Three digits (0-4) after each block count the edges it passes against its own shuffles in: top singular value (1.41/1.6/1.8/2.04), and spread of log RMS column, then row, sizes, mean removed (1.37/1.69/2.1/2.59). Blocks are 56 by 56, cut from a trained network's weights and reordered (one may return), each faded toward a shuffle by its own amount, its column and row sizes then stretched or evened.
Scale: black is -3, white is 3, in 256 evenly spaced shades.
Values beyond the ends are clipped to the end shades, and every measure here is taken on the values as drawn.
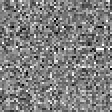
3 1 1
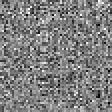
3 1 1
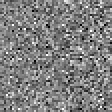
2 3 0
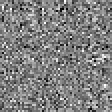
2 2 1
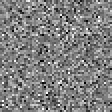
1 2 1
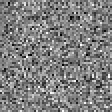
2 0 2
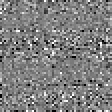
0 2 4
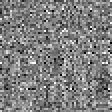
2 2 2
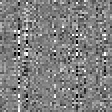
4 4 1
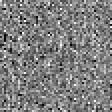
0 3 0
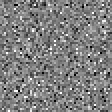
0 2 0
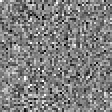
2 2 0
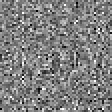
2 2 1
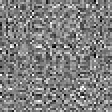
4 2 2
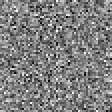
3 1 0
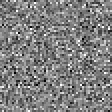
0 0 1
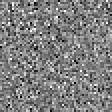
0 1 0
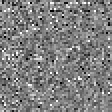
1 2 1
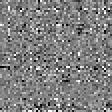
2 3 4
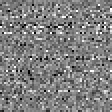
0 0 4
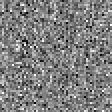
0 3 0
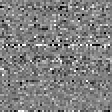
1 0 4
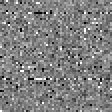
1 0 2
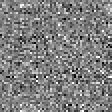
2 1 3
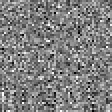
1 2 0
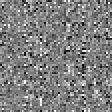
0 4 2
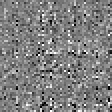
0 4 3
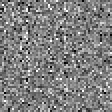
1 2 0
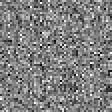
1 3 0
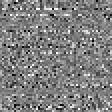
0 0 4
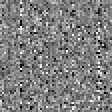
1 3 1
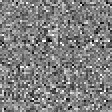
1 0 2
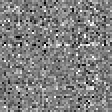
0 2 2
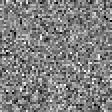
0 0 0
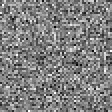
2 0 1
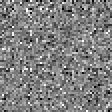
0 2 1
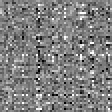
3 4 3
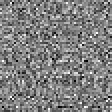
3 0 2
